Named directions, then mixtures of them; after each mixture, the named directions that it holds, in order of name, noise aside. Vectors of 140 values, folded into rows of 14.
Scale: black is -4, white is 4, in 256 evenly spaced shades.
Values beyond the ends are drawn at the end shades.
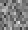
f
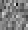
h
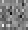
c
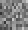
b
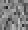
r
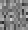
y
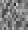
f, h.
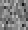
c, h, r.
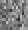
b, r, y.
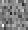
c, r.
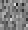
h, y.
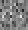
c, h, y.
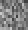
b, c.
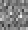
c, f, y.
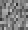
f, h, y.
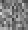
b, c.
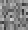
y.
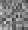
b.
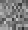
b.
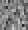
r.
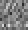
c, f, h.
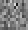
b, h, y.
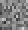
b.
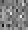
c.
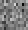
b, h, y.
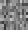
y.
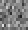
c, f.
